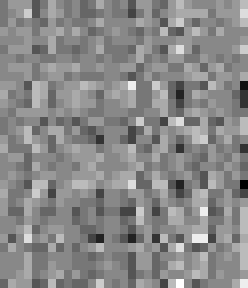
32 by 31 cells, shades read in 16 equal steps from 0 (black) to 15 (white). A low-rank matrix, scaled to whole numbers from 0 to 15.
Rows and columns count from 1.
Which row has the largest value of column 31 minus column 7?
24
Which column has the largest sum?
26
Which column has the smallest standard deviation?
14
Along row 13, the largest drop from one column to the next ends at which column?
22
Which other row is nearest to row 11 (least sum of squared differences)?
17
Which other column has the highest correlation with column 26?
29
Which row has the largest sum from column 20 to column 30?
15
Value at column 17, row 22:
9
